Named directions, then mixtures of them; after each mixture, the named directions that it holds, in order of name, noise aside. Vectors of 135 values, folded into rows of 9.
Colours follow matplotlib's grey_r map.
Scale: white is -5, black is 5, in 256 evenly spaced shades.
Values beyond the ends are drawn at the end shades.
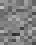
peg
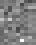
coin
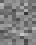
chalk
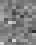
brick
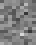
brick, chalk.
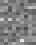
coin, peg.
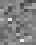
coin.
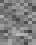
chalk, peg.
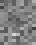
peg.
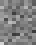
brick, peg.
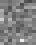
brick, coin.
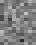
brick, chalk, coin.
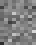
brick, peg.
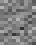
peg.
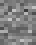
chalk, coin, peg.
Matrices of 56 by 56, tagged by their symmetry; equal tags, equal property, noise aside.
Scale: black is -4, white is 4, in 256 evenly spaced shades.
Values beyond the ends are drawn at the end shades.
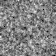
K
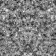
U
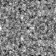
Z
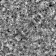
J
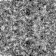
Z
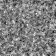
K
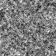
K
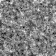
J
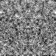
U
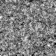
K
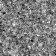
K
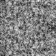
Z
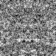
U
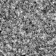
J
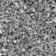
K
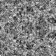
Z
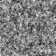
K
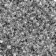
J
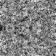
Z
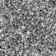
J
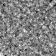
J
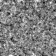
K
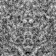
U
